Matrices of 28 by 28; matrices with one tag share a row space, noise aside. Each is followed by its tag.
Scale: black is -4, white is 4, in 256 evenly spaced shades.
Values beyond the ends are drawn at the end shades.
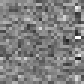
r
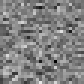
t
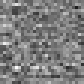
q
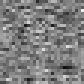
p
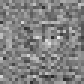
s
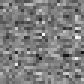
r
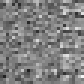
r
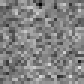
t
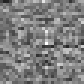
p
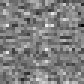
p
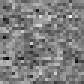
t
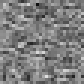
p
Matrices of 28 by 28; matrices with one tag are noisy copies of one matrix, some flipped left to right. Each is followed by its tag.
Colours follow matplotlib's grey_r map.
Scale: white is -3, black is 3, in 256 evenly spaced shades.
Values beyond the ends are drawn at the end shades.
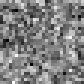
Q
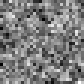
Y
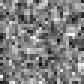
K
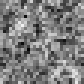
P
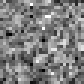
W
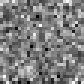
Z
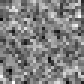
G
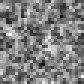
K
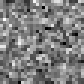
W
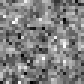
W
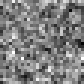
Q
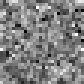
Z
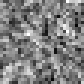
P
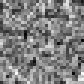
G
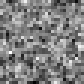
W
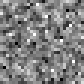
Z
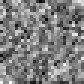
Z
